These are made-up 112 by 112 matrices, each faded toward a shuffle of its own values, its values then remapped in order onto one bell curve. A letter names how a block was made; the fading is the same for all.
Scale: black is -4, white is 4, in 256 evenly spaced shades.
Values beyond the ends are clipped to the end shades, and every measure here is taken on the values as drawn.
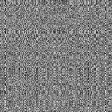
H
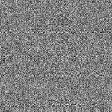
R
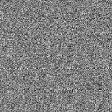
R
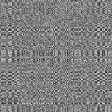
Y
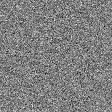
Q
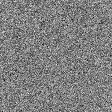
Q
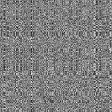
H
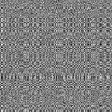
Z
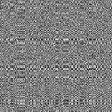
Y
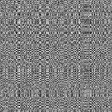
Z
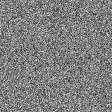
Q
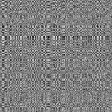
Z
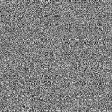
R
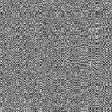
H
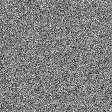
Q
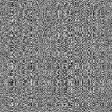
H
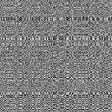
Y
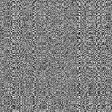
H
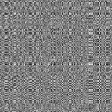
Z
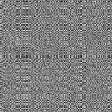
Z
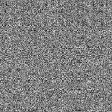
R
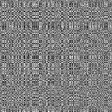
Z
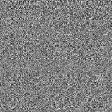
R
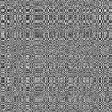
Z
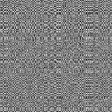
Z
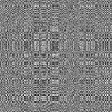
Z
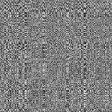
H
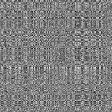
Y
